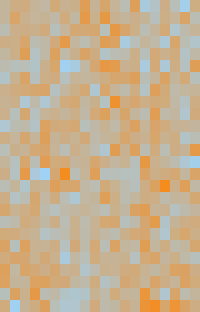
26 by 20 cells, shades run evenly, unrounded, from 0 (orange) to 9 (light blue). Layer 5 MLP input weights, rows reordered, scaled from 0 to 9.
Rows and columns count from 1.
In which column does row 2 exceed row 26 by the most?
16
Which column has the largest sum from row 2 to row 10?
15
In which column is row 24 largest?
11
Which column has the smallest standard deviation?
10
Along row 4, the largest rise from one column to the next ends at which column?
13
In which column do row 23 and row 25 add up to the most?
9
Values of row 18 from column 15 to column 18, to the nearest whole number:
2 5 5 7
